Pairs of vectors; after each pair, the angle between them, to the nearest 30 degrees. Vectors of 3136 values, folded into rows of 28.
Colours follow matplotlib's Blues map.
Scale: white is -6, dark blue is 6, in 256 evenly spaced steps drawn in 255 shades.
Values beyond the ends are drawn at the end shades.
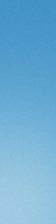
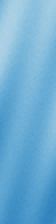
150 degrees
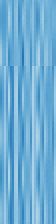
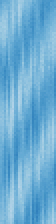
120 degrees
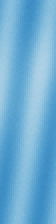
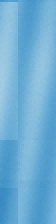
30 degrees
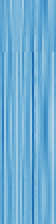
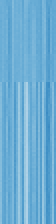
90 degrees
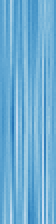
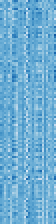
60 degrees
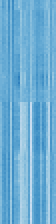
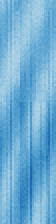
120 degrees
